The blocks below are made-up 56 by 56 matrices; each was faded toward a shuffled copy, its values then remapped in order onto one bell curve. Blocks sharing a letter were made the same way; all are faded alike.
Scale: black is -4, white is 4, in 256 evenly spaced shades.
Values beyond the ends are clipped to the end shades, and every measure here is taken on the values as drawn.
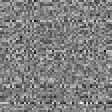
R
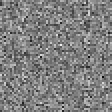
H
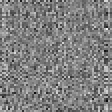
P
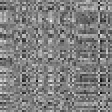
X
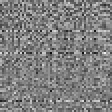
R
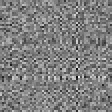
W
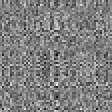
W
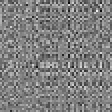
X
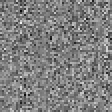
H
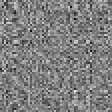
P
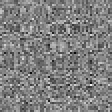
P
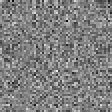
P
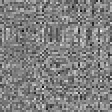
P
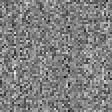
H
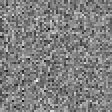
H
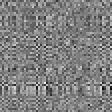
X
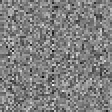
H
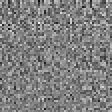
P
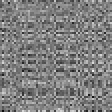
X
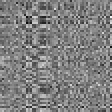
X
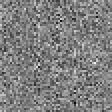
H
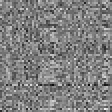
P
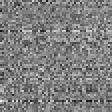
R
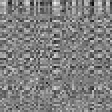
X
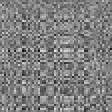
X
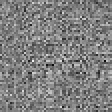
P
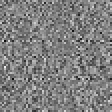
P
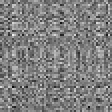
W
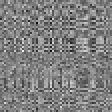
X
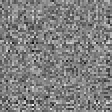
P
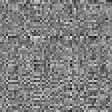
W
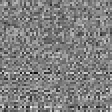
R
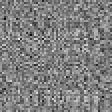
P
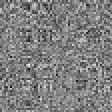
P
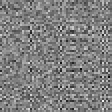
W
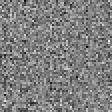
H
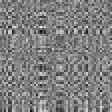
X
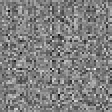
P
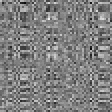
X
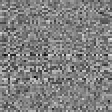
R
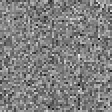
H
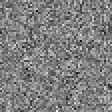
H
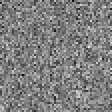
H
